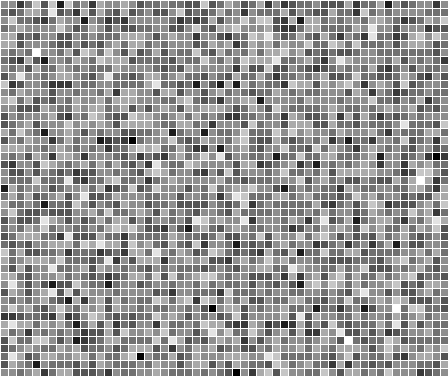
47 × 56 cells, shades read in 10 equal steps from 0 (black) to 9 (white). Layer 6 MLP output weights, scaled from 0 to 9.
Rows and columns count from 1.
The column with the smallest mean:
55
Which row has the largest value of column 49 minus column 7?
36
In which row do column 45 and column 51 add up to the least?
28
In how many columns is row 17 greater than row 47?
22
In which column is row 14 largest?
35
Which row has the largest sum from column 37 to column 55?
44
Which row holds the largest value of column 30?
25
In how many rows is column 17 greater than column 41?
23
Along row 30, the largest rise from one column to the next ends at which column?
9
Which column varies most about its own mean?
30
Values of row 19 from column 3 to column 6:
6 5 5 4
